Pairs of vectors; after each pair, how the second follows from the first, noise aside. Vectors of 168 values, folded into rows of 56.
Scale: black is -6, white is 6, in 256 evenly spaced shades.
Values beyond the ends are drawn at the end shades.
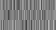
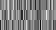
wrapped around, negated, scaled up.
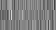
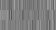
negated, shrunk.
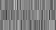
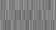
wrapped around, negated, shrunk.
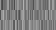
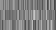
wrapped around, negated.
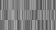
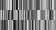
wrapped around, scaled up.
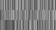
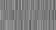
negated, shrunk.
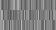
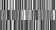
wrapped around, scaled up.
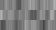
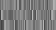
sign-scrambled.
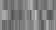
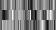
negated, scaled up.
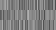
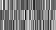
wrapped around, negated, scaled up.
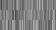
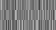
sign-scrambled.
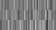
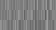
negated, shrunk.
